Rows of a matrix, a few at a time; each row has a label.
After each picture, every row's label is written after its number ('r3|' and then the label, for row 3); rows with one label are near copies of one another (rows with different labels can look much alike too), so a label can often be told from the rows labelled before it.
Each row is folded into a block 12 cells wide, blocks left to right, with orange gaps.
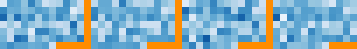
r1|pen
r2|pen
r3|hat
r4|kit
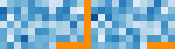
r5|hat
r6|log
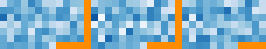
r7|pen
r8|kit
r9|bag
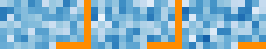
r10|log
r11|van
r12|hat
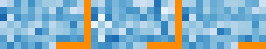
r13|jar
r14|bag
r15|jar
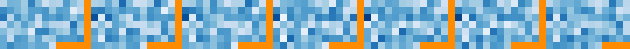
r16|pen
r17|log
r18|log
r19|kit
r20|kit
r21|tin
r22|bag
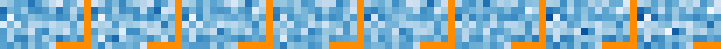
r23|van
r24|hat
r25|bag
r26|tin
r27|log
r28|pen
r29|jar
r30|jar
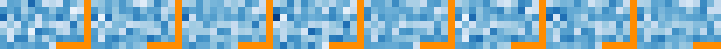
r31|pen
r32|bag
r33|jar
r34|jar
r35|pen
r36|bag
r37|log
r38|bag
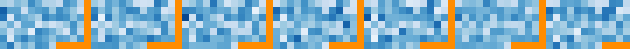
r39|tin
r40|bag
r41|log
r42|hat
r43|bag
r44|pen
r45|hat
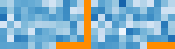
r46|bag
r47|pen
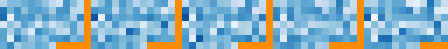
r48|kit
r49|jar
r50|kit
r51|bag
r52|bag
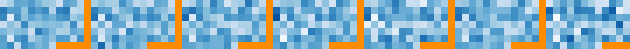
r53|hat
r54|tin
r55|log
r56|tin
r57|van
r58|log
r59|hat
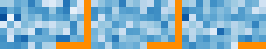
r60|bag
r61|hat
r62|jar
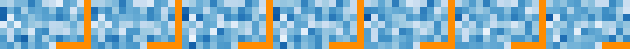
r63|van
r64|van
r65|tin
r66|tin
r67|log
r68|pen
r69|kit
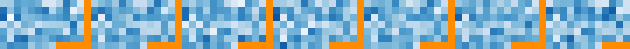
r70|bag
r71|log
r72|van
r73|tin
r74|log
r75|jar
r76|hat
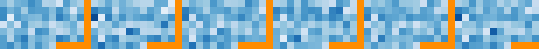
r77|van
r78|jar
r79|tin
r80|hat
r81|kit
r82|jar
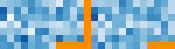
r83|van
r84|tin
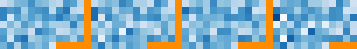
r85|hat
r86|tin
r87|hat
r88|kit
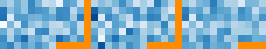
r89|van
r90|tin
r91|van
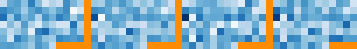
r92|pen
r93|jar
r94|kit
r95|jar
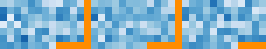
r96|van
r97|kit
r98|pen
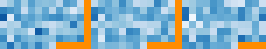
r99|jar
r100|log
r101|van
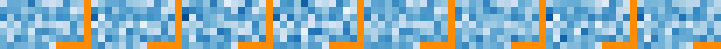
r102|pen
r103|kit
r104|log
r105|pen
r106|pen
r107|van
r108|kit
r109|kit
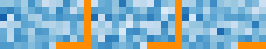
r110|log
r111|pen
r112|jar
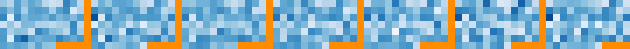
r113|bag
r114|kit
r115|bag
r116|pen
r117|pen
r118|log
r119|kit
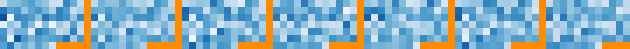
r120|kit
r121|kit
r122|tin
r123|pen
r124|log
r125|tin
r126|pen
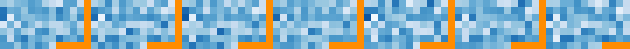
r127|van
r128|jar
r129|jar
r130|jar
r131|log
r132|bag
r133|bag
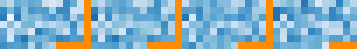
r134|bag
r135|bag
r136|kit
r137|log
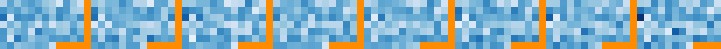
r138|kit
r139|van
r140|log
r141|pen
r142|bag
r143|van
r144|jar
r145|jar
